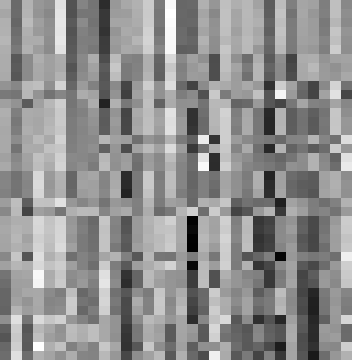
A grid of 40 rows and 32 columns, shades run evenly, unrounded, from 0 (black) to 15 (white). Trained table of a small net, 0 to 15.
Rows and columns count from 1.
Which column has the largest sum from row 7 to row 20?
16
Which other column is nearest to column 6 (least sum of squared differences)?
21
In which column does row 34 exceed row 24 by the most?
26
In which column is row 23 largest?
6
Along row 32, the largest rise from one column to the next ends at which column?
19
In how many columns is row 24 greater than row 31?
16
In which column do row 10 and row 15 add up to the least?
25
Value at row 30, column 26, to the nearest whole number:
8
